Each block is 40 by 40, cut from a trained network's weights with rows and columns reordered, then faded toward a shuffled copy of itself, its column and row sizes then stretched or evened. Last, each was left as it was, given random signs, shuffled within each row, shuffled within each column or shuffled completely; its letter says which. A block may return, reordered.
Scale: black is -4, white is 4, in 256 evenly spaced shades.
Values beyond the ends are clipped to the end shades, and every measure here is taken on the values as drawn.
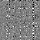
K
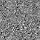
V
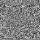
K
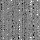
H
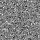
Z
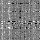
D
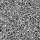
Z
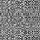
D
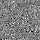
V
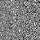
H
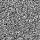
Z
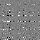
K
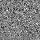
V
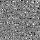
V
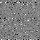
V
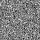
Z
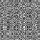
D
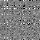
K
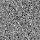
H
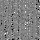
H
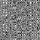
D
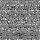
V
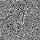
H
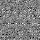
V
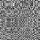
D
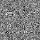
K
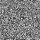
V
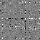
K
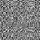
D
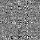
D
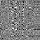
D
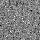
Z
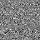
V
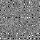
K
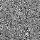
H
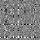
D
